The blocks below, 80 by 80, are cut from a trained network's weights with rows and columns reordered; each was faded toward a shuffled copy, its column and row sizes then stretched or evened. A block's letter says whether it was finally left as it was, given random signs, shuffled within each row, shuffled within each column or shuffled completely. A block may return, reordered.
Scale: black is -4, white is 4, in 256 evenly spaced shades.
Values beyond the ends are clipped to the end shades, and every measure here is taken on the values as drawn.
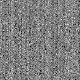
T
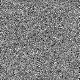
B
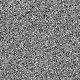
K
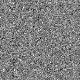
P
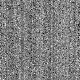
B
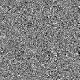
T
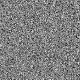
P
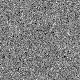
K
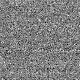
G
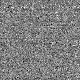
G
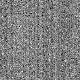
T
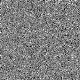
P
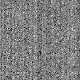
T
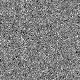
B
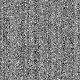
B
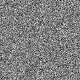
B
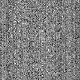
T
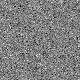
K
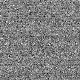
G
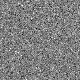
K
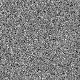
G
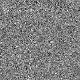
P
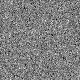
K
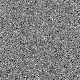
K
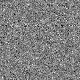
G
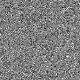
P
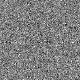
P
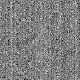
T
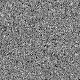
G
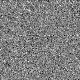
G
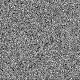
K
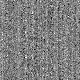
B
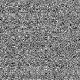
T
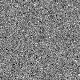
K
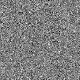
P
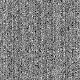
T
